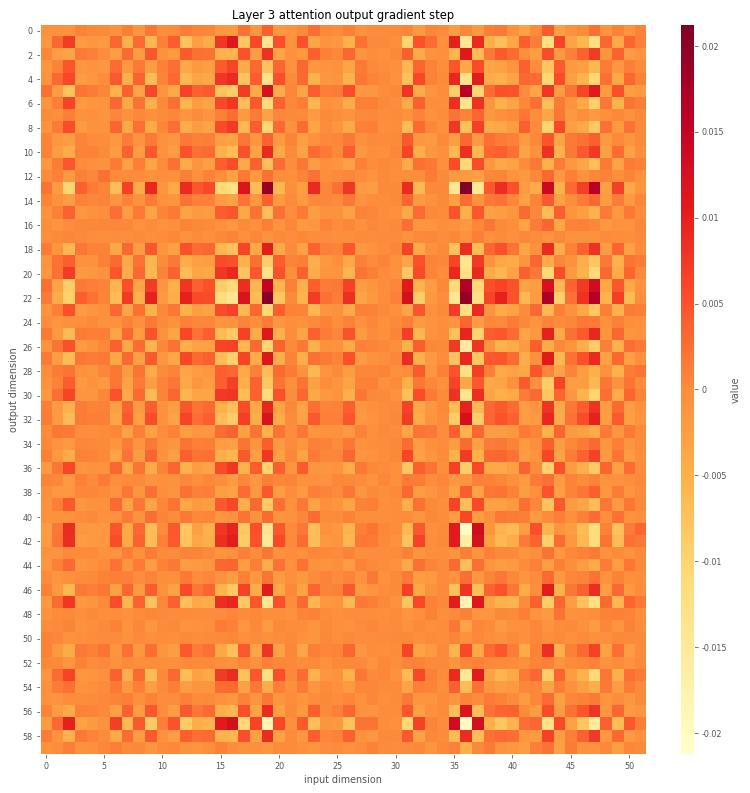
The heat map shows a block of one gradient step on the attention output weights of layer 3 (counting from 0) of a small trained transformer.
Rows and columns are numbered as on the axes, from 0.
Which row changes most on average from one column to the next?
22
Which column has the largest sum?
37
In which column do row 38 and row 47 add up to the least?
36
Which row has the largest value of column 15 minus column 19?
57
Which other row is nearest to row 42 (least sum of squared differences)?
47
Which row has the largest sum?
13
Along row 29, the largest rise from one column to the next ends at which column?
44
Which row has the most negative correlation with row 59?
40
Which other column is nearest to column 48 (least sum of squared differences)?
50
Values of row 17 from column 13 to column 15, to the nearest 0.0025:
0 0 0
